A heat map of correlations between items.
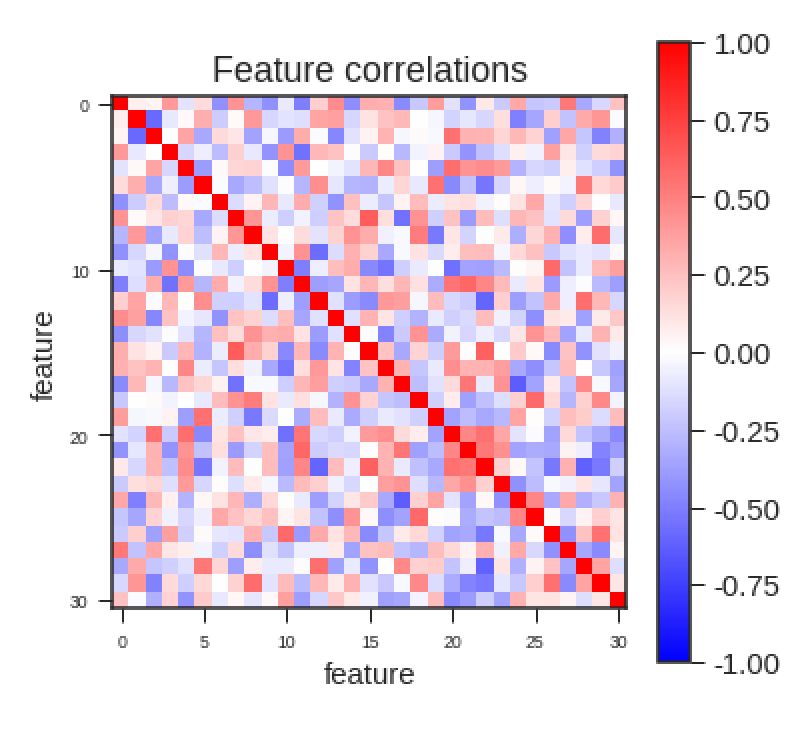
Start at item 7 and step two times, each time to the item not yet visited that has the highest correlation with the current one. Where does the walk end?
22
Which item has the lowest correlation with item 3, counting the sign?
11
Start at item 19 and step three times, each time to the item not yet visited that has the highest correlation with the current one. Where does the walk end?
12
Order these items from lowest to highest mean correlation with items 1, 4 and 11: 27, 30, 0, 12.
30, 0, 27, 12
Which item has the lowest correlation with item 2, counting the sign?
1
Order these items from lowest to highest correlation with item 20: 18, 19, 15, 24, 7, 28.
19, 28, 24, 18, 7, 15
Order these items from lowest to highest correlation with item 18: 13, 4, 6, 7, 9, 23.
13, 23, 4, 9, 6, 7
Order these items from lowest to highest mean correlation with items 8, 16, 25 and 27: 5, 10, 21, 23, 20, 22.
10, 5, 21, 23, 22, 20
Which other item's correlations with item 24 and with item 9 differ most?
0
